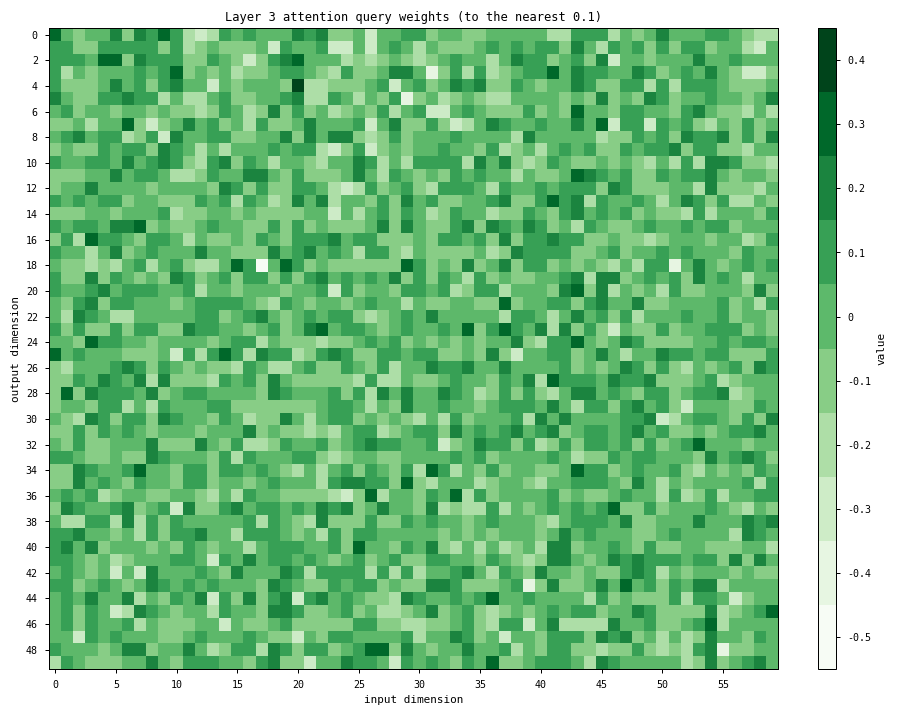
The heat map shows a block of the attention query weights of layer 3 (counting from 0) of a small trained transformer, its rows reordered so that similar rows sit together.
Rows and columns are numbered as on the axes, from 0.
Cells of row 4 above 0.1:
6
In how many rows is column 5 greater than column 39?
20
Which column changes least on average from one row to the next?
42
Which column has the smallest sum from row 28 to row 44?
13
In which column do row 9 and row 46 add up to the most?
54
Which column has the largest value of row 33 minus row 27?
8
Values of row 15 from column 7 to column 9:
0.3 -0.1 0
